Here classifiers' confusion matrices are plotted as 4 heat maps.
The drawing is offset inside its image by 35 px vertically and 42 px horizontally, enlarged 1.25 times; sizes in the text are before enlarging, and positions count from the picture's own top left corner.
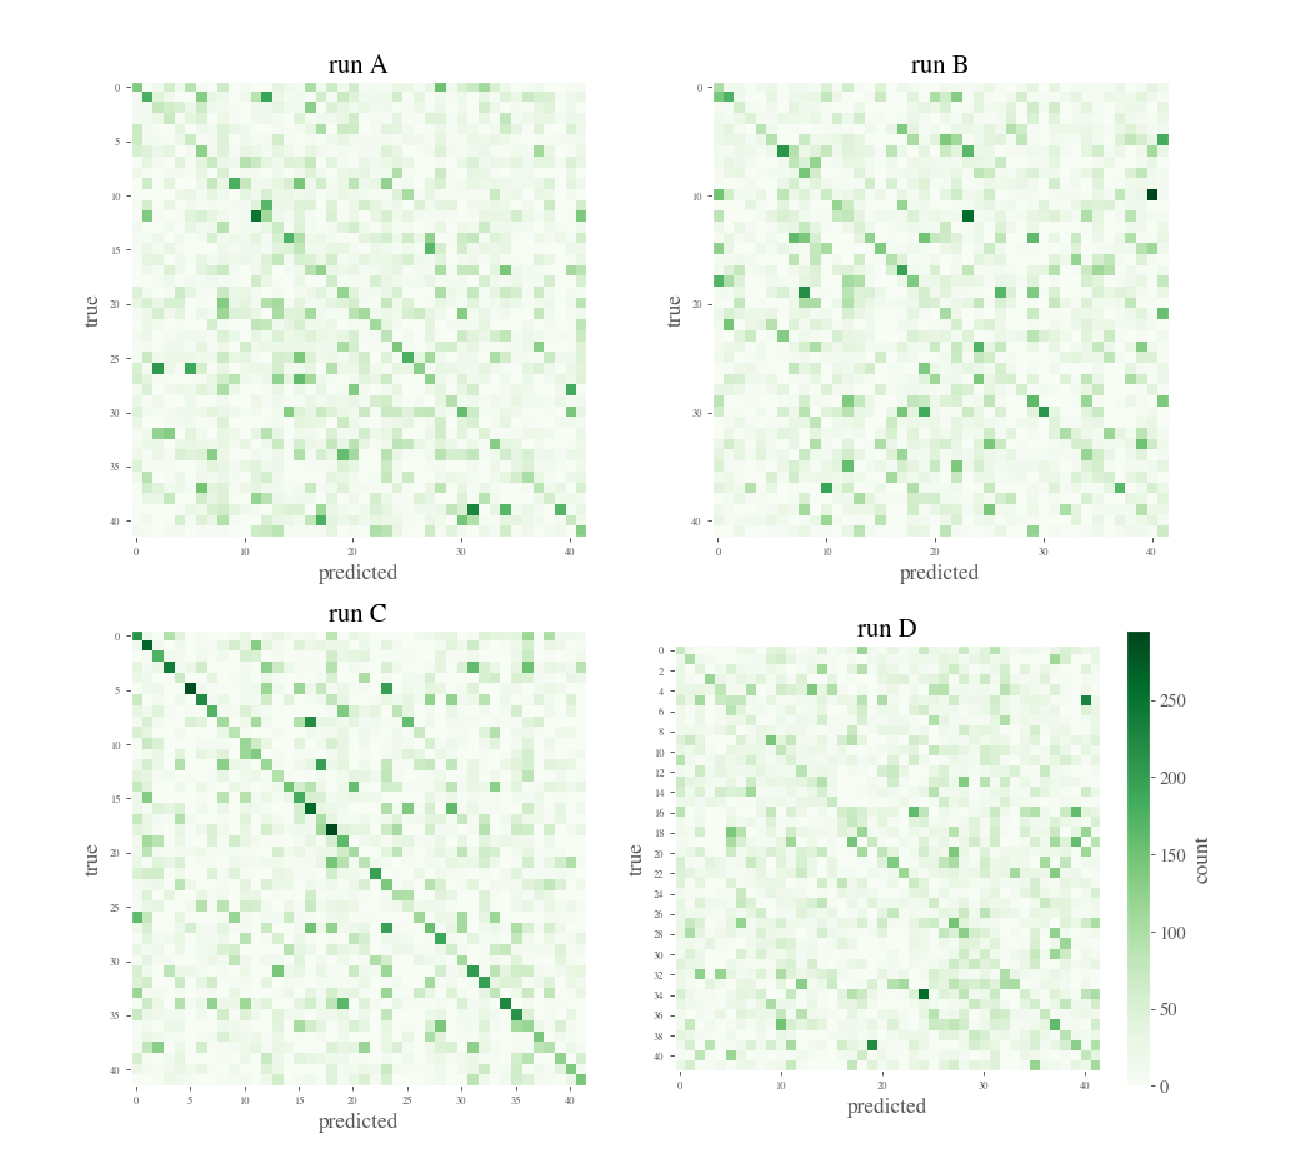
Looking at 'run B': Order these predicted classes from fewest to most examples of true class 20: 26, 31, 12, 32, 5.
5, 32, 26, 31, 12
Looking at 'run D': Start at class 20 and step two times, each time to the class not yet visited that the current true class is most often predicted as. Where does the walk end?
6
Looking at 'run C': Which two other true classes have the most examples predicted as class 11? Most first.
1, 8
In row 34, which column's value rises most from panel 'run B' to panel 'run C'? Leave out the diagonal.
19
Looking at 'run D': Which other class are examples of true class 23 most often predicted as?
16
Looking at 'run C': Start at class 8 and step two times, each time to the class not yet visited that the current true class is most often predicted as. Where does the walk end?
29
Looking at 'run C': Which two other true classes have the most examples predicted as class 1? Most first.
15, 19
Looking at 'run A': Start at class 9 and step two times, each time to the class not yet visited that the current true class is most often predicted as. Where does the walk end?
27
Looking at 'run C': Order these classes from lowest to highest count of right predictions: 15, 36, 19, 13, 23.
13, 36, 23, 19, 15
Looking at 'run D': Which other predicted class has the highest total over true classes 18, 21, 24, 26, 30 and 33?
27
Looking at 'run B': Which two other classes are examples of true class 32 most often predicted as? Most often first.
36, 39
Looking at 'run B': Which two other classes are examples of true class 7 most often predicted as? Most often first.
9, 26
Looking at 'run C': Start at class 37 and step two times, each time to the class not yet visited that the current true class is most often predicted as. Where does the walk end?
23
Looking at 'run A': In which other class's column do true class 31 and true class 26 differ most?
2
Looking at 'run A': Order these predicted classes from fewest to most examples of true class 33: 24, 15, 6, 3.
3, 6, 15, 24
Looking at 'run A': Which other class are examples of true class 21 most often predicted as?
30
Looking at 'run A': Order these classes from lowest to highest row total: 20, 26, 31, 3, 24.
31, 3, 24, 20, 26
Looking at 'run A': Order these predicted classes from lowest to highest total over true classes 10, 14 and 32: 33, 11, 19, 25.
19, 11, 33, 25
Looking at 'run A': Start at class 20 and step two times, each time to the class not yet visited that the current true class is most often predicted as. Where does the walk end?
24
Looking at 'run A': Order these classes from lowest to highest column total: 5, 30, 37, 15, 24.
5, 37, 24, 30, 15
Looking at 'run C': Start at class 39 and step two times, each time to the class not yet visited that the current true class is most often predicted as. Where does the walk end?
28
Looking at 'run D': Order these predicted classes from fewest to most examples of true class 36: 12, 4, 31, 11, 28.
11, 4, 28, 31, 12
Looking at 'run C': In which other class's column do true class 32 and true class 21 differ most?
18
